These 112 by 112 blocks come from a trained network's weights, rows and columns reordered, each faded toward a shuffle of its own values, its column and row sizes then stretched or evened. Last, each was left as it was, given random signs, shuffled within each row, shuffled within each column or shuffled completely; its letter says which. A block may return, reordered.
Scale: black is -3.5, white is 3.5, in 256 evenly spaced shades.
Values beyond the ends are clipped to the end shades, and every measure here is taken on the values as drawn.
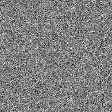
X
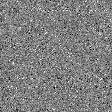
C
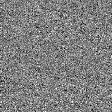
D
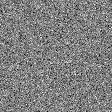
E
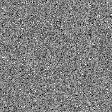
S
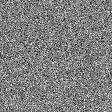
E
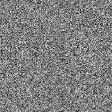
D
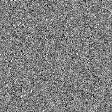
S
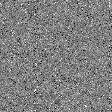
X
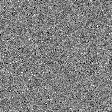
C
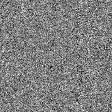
X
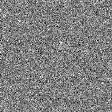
S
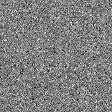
C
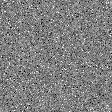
E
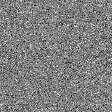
C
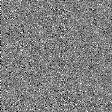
S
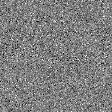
S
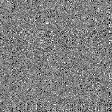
D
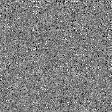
S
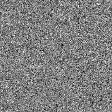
X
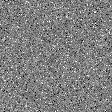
E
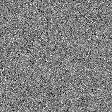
E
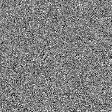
S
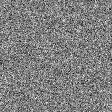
E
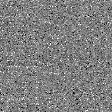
D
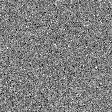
E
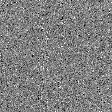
X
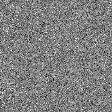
X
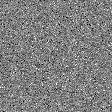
E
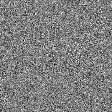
X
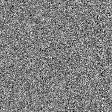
X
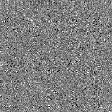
D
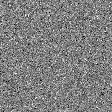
E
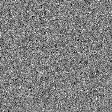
C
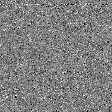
C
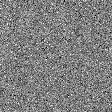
E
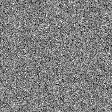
X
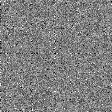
S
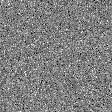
E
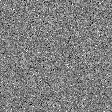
E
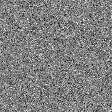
C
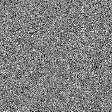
S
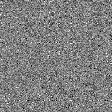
D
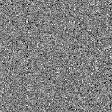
D
